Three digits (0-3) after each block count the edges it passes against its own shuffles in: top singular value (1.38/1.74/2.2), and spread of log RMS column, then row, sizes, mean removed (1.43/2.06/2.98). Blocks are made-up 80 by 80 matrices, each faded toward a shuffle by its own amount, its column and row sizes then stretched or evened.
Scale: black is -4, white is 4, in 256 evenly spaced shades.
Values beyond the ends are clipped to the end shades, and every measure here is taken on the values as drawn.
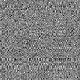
3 0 1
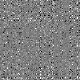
2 2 2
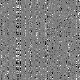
3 3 0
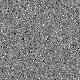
1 0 0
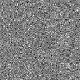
2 0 0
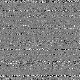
1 0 3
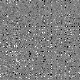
1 2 2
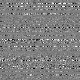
1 0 3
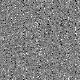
1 2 0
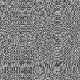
3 1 0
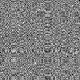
3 0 1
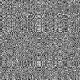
3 0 2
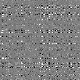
3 2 3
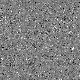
0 0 1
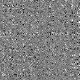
1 2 2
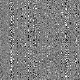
0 3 1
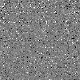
0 1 2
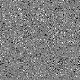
2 0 1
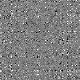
2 2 2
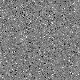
0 1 0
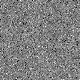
1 0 0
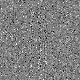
1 1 0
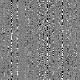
3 3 0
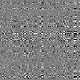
3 2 3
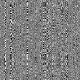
3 3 0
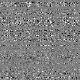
1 1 3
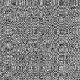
3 1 0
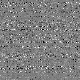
1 0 3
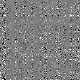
2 3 2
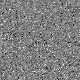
0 0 1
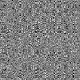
3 2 1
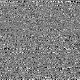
1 0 3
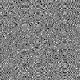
3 0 1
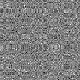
3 0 0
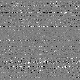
1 0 3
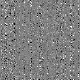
0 3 1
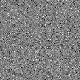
2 0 0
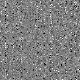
1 2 0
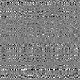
3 0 3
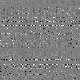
3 0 3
